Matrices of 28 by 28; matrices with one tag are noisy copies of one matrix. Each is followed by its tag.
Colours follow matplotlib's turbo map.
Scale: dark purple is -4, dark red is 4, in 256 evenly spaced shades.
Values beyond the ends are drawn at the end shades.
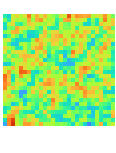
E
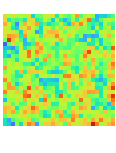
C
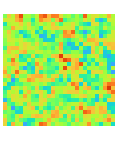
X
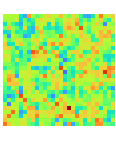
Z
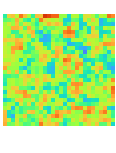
X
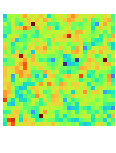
E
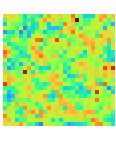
Z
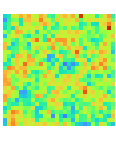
E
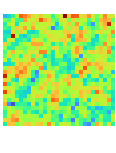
E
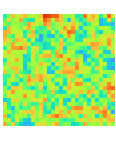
X
